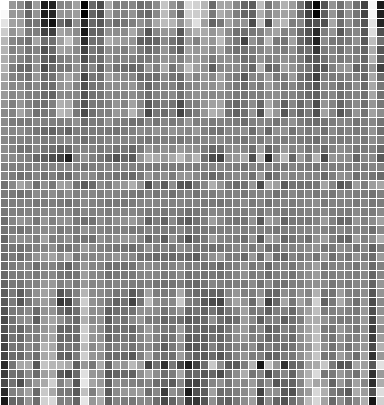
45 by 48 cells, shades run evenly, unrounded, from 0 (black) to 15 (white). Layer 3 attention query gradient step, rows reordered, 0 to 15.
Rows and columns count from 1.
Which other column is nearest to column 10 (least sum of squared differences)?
37
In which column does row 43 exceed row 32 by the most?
11
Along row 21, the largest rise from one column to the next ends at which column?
34
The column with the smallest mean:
24
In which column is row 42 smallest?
47
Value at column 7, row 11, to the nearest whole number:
6
